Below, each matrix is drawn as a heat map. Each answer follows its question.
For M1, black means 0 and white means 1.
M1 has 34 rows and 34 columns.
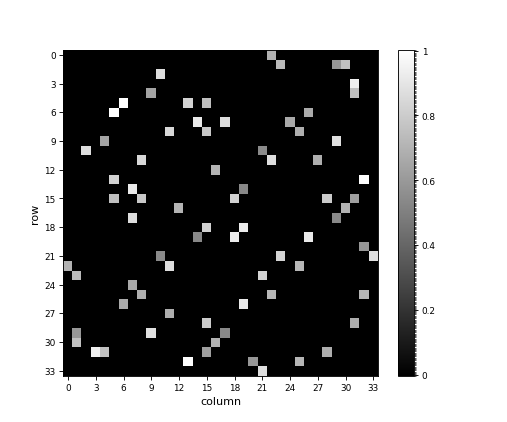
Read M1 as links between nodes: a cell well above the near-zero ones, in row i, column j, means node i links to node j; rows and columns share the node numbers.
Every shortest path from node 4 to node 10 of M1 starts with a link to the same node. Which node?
node 9
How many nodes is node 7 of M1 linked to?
3
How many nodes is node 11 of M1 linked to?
3
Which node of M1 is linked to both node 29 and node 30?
node 1
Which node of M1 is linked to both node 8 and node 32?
node 25
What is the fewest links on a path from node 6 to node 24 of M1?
5
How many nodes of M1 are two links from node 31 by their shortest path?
4
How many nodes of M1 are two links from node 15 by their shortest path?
7
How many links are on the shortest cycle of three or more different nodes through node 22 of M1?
4
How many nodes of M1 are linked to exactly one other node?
8
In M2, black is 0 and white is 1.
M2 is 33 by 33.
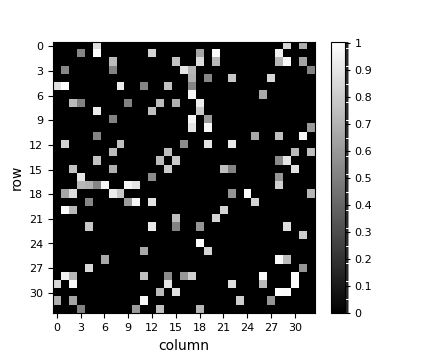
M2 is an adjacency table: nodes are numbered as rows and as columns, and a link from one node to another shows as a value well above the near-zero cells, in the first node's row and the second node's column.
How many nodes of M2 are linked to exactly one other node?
2
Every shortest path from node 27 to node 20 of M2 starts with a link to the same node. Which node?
node 31
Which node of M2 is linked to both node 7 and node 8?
node 18
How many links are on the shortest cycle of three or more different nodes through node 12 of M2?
4
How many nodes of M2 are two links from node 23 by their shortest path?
4
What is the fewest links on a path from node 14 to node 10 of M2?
3
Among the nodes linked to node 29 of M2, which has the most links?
node 2
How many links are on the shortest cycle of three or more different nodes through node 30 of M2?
4
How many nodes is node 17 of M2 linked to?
7
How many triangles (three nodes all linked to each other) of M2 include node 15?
1
